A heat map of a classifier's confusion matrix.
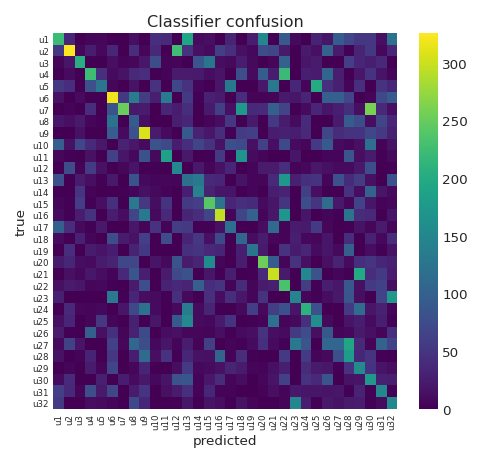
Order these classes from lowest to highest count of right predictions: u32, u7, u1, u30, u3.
u32, u30, u3, u1, u7
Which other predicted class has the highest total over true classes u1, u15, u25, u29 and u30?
u13
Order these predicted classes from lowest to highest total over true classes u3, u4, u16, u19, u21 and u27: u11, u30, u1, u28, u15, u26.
u1, u11, u30, u26, u15, u28
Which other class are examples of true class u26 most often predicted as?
u4
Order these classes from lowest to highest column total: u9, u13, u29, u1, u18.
u1, u18, u29, u9, u13
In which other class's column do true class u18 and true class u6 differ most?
u8
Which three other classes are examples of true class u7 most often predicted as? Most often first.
u30, u18, u21
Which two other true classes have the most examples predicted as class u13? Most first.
u1, u25
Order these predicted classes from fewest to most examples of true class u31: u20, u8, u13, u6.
u20, u8, u13, u6
